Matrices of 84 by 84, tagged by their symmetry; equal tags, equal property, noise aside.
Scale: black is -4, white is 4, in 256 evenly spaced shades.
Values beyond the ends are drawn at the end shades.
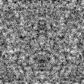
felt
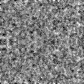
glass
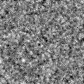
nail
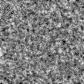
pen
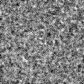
nail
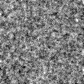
pen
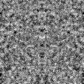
felt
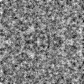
glass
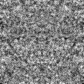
felt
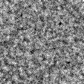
nail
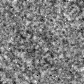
nail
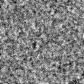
pen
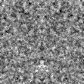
felt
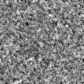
pen
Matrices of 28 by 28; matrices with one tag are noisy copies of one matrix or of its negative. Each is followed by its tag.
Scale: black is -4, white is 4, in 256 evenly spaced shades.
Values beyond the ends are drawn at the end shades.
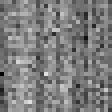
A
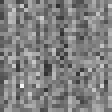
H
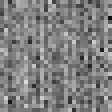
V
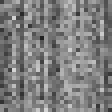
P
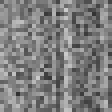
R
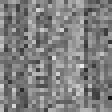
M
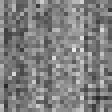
M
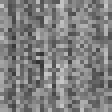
H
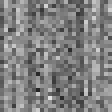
M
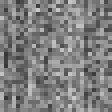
M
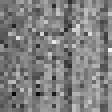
R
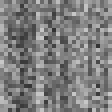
A
